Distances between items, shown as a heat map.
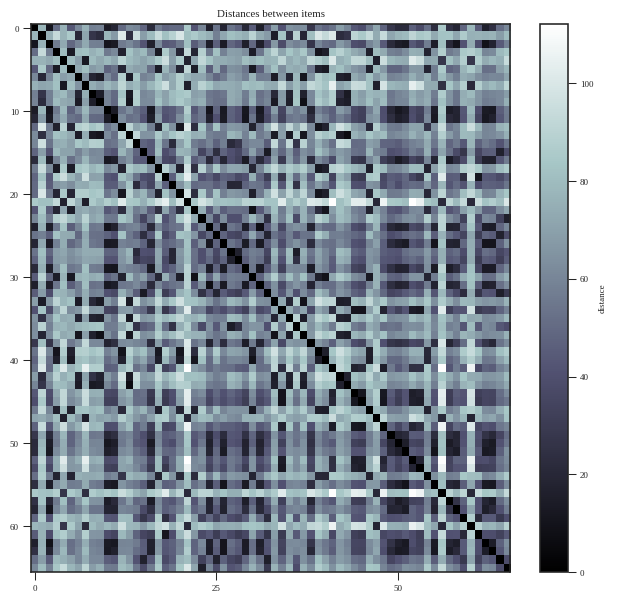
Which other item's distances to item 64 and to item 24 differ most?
31
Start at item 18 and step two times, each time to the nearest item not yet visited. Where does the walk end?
59
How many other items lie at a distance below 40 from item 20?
10
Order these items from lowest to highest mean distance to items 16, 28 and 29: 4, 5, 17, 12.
5, 12, 17, 4
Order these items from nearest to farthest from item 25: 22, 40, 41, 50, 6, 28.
28, 50, 6, 41, 22, 40
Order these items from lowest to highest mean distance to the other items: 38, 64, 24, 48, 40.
24, 38, 64, 48, 40
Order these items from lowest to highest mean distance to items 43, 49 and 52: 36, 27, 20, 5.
27, 5, 36, 20
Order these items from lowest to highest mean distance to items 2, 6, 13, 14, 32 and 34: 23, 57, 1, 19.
57, 19, 23, 1
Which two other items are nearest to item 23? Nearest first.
65, 32
